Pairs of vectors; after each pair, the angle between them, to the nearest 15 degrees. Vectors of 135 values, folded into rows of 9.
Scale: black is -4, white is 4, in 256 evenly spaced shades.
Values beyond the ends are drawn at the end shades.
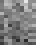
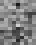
75 degrees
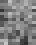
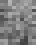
15 degrees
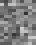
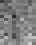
60 degrees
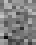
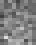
150 degrees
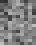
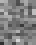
150 degrees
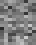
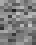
60 degrees
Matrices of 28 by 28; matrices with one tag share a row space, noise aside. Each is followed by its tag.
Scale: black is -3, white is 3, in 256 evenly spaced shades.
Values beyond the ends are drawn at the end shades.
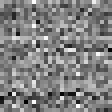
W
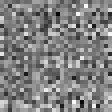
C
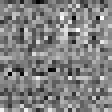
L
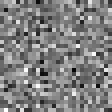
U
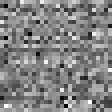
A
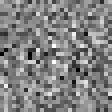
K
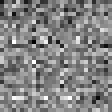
W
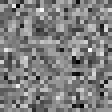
U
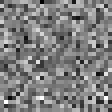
U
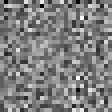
U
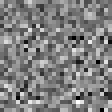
U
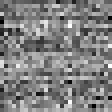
A
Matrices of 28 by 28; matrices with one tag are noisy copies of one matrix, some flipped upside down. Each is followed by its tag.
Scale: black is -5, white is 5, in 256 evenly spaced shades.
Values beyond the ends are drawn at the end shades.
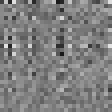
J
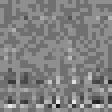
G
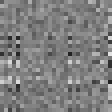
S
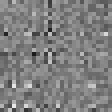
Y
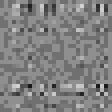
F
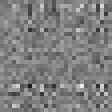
F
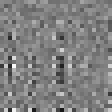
J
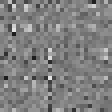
Y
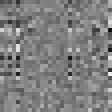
S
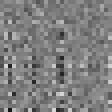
J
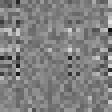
S
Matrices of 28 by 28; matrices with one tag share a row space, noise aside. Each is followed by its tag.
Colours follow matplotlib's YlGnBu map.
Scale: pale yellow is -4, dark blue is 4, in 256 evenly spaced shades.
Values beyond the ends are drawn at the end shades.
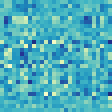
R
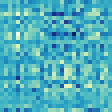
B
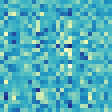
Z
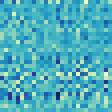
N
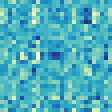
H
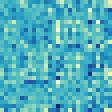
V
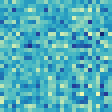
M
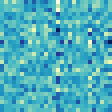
V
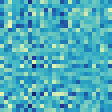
R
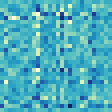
Z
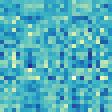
M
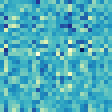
Z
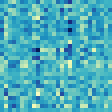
Z
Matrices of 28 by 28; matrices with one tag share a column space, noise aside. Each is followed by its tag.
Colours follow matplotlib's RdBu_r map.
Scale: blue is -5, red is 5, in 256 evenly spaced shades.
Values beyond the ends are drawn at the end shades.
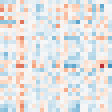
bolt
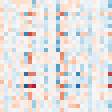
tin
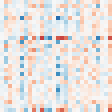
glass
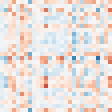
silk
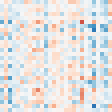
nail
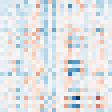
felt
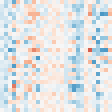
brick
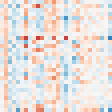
glass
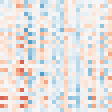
felt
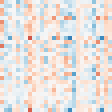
glass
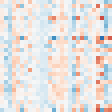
glass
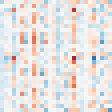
silk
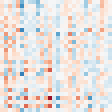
felt
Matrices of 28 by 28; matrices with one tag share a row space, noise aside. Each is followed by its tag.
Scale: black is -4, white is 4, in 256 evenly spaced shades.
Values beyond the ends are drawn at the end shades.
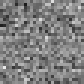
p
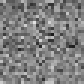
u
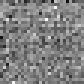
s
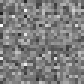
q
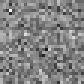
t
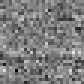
p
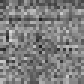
s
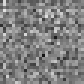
u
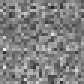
u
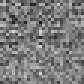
s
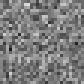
t
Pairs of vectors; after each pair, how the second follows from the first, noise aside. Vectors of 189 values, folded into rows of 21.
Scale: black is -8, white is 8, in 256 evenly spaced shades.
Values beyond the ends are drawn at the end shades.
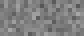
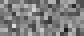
reversed, negated, scaled up.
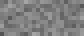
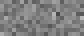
wrapped around.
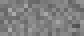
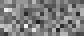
reversed, negated, scaled up.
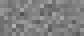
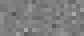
wrapped around, partly zeroed.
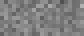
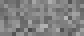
wrapped around, negated.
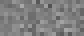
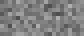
wrapped around, negated.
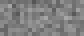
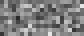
reversed, negated, scaled up.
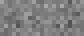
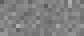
negated, partly zeroed.
